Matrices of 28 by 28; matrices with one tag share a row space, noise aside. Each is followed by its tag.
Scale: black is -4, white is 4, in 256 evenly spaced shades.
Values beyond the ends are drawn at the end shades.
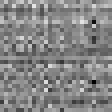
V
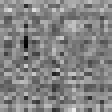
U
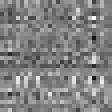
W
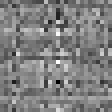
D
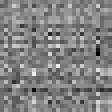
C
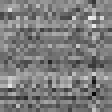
W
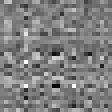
U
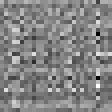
C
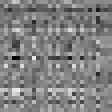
C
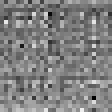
V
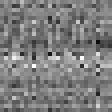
C
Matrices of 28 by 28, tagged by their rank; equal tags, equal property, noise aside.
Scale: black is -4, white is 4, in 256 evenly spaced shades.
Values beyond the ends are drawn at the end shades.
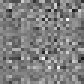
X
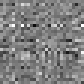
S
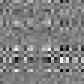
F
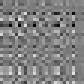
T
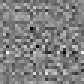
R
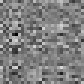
S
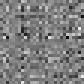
X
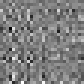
S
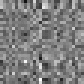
S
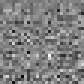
R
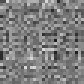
S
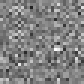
R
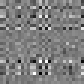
F
